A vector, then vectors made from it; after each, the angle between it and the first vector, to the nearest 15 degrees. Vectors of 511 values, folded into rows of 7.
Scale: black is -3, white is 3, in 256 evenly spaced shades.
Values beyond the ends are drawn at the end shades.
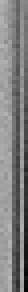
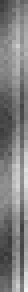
135 degrees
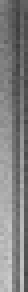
45 degrees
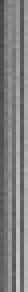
135 degrees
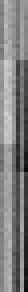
30 degrees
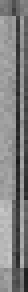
30 degrees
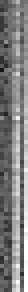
165 degrees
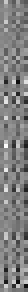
75 degrees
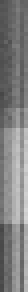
135 degrees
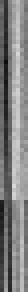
120 degrees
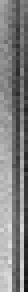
30 degrees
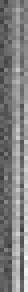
165 degrees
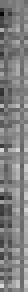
135 degrees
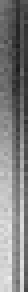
60 degrees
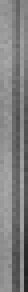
15 degrees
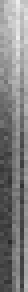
120 degrees
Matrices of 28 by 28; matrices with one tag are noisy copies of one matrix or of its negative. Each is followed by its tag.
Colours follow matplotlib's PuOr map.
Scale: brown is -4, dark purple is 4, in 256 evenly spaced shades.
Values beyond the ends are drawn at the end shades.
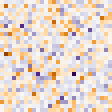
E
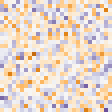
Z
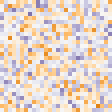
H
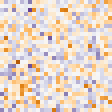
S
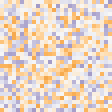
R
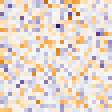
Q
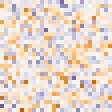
R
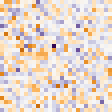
H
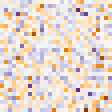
S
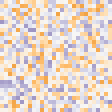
S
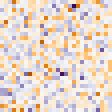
E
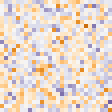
Q
